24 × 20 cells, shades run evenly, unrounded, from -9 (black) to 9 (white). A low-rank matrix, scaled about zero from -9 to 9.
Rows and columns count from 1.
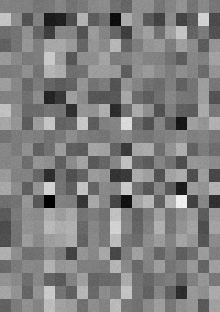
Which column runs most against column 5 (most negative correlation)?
16
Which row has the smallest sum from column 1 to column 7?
2
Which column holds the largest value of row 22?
12
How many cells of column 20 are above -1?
18
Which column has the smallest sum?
7
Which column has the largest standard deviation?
5
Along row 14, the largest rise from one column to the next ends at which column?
13
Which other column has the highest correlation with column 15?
11
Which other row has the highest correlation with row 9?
20
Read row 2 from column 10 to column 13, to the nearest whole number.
-1 -8 3 1
